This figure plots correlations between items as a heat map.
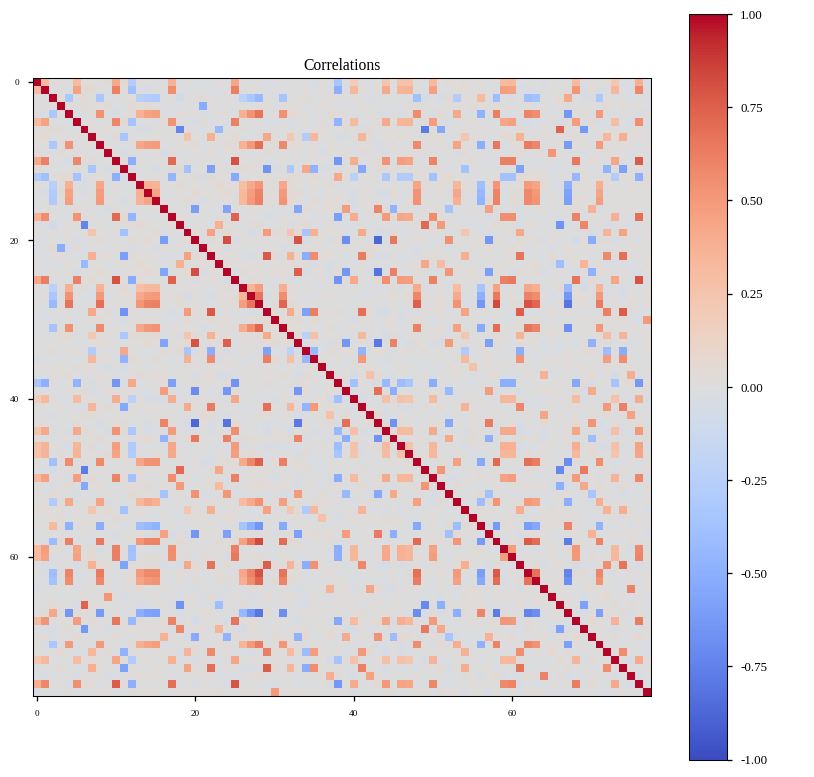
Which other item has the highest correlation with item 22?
29
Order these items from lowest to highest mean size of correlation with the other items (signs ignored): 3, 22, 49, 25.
3, 49, 22, 25
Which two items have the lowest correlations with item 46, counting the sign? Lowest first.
38, 12
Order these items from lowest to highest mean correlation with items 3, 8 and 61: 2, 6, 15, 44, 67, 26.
67, 2, 44, 6, 26, 15
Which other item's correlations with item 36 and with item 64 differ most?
75
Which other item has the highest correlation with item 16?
43
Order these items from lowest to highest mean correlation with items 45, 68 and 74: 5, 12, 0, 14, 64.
12, 64, 14, 0, 5
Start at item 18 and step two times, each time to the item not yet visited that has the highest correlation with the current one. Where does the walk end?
69
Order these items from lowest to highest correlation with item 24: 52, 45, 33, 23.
23, 52, 45, 33
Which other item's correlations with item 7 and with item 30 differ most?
77
